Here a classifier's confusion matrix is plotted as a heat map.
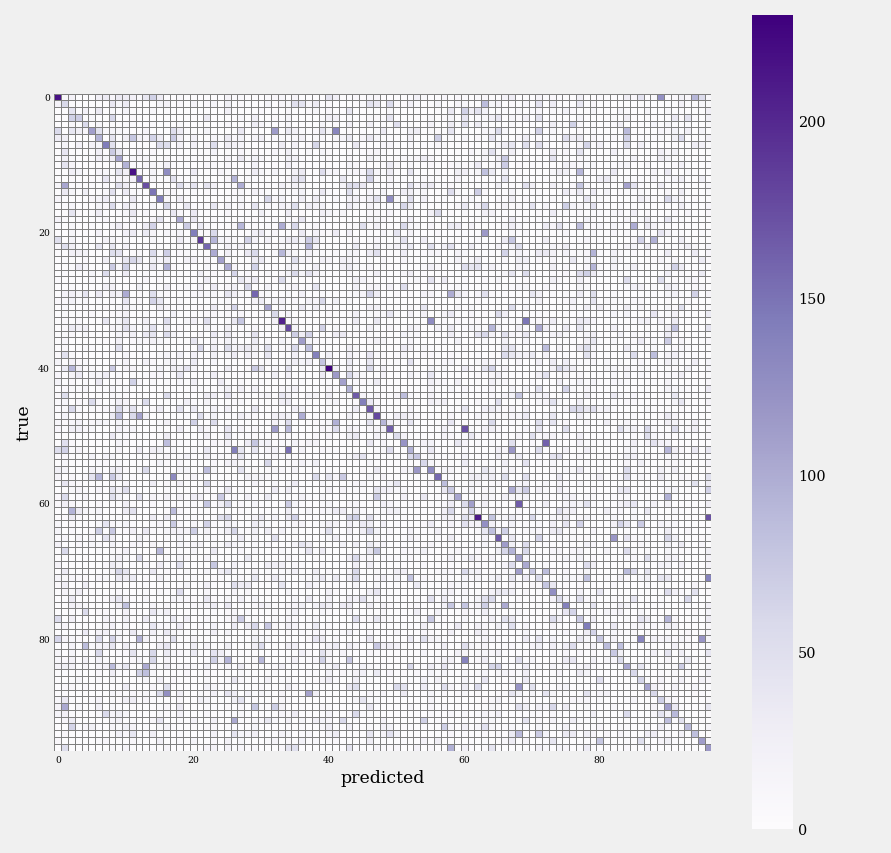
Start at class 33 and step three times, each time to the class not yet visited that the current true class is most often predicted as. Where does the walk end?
79
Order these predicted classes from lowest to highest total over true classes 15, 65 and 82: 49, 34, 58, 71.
34, 58, 71, 49
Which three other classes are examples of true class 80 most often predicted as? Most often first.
86, 95, 12
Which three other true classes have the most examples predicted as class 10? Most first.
29, 75, 25
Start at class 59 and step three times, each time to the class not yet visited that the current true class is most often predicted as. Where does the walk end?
63
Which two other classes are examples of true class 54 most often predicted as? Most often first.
31, 69
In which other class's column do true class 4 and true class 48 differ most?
41
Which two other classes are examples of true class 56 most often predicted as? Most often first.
17, 6
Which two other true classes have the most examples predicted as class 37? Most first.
88, 22
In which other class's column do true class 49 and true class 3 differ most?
60
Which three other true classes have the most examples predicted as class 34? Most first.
52, 49, 60
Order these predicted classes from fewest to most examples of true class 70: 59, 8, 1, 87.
59, 8, 1, 87
